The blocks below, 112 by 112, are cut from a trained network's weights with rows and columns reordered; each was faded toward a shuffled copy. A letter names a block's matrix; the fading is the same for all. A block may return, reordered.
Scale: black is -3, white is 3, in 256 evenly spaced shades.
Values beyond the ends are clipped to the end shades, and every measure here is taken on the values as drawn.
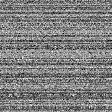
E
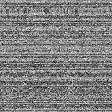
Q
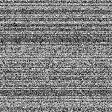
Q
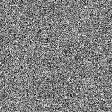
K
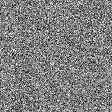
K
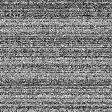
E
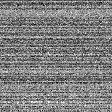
E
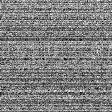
Q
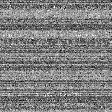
E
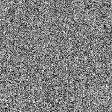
K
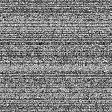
Q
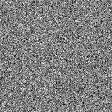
K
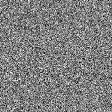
K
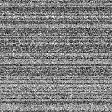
E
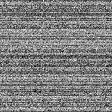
Q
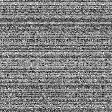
E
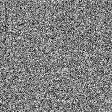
K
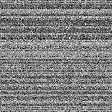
E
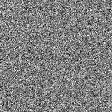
K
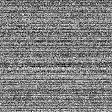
Q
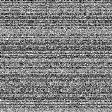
E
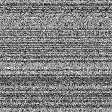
Q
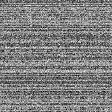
E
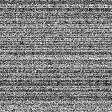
Q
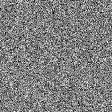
K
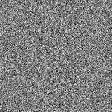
K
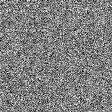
K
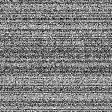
Q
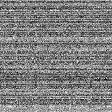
E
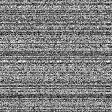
Q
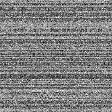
E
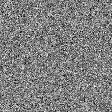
K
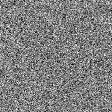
K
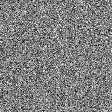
K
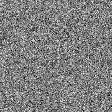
K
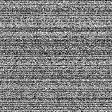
Q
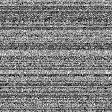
E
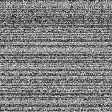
E
